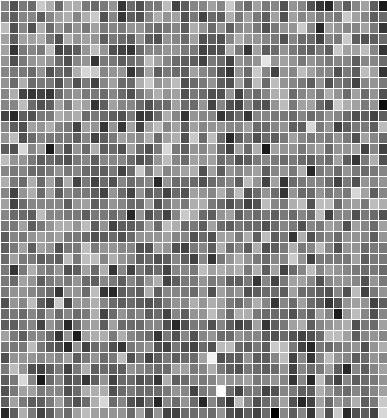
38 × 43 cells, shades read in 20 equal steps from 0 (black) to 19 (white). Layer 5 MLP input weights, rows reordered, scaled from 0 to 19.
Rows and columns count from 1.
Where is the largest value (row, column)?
36, 25
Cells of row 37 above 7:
28
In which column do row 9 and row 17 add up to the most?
31
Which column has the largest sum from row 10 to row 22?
22
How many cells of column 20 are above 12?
3
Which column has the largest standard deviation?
43
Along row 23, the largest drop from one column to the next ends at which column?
30
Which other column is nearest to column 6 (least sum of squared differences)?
41
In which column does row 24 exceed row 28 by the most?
8
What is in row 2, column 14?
4
